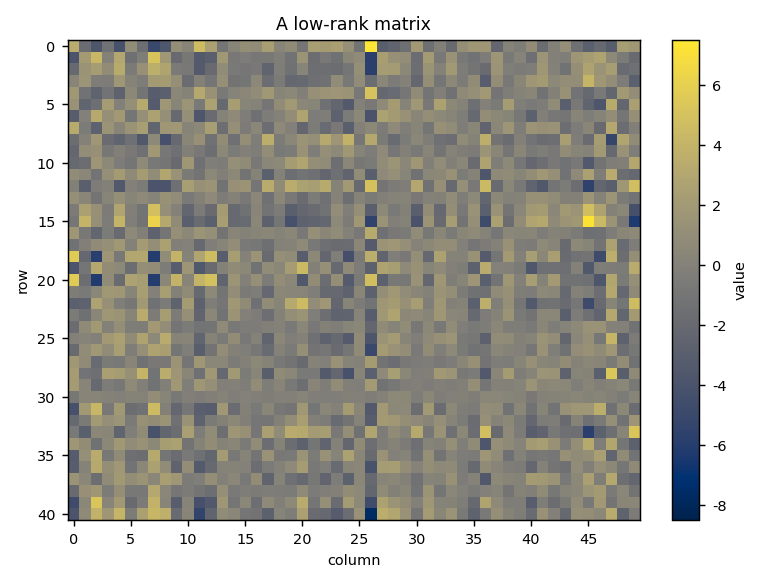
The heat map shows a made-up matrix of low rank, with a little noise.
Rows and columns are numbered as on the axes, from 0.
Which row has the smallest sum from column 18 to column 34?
15
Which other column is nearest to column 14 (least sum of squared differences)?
32
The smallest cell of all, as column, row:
26, 40
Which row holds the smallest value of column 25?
12
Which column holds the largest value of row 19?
20
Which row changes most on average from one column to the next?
18
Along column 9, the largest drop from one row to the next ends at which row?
19
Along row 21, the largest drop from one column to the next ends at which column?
48
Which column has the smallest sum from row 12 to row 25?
24
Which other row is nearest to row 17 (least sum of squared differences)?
21
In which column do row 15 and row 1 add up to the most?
7
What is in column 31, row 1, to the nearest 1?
2
